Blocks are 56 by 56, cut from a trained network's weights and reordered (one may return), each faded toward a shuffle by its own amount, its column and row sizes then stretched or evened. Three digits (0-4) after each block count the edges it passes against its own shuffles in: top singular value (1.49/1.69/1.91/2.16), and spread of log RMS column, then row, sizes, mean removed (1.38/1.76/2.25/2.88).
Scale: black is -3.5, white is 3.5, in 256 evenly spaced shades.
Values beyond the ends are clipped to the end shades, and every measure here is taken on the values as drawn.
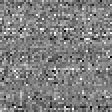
0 0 3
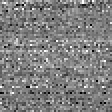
1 0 3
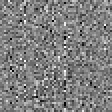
2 3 0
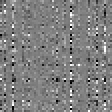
2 4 2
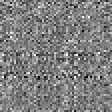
3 1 3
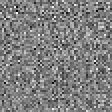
2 2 0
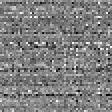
2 1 3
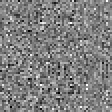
0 3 1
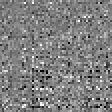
2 3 3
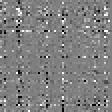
1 4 4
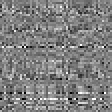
4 0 4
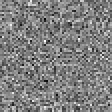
2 0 0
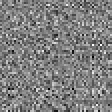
2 2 2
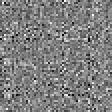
2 2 2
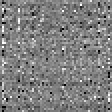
1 3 0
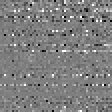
0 1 4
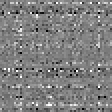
2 2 4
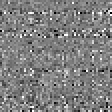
1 2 4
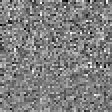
0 1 3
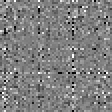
1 3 3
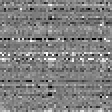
4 1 4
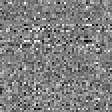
2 1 4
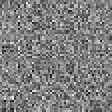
4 1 2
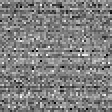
3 1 2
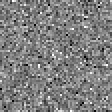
0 1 0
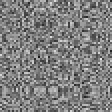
4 0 0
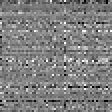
3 2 4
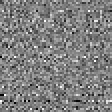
2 0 3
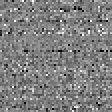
0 1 3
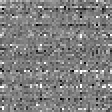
2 2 3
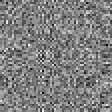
4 1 1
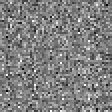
0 2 1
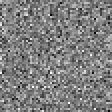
1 1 1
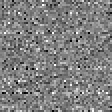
0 1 3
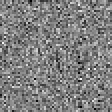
1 1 0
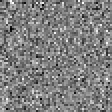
1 2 0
